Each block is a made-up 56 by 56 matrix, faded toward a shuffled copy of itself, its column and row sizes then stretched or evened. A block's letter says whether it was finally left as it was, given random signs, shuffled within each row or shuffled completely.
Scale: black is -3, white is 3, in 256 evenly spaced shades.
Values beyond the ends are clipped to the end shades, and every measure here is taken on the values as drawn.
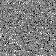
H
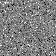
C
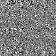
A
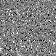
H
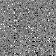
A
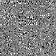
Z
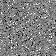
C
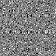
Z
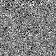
H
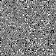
A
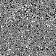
H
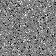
C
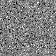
H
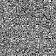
Z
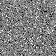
C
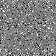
H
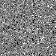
A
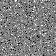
C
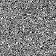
H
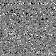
H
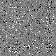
A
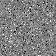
C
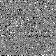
H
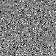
H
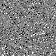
H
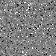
H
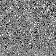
H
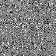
H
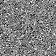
C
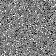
C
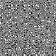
Z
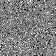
C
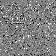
H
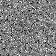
C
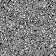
C
